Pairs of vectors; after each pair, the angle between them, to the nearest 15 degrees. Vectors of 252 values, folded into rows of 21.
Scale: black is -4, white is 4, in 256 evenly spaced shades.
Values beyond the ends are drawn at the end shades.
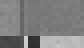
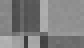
120 degrees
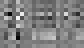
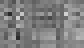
30 degrees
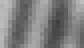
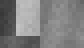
120 degrees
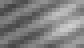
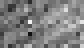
45 degrees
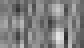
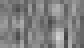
15 degrees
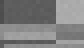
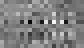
105 degrees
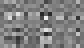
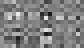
15 degrees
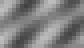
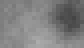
75 degrees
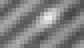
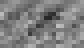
135 degrees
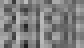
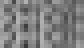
15 degrees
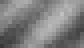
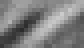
30 degrees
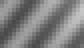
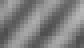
15 degrees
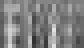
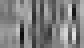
75 degrees
